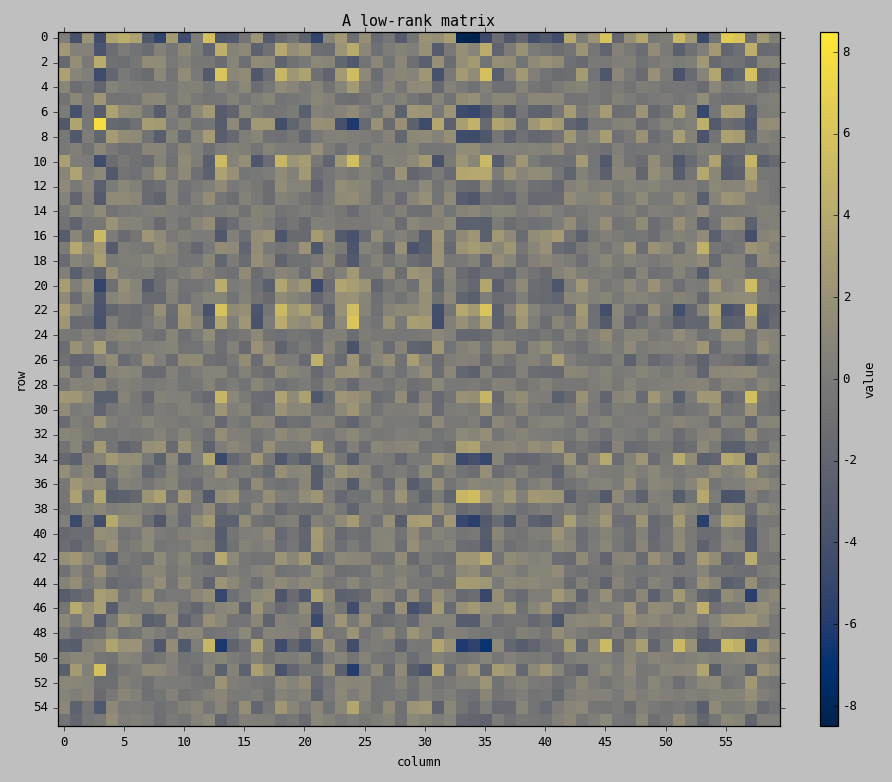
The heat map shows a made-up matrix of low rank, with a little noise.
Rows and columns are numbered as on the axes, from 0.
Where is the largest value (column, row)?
3, 7
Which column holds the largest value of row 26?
21
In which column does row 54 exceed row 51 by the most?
24
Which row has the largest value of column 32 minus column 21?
0
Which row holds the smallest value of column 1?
39
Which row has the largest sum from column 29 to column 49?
37
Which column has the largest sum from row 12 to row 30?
57
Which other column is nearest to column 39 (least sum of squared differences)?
8
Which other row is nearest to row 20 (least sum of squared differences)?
35
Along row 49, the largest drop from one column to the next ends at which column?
13
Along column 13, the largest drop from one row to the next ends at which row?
45
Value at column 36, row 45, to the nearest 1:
2
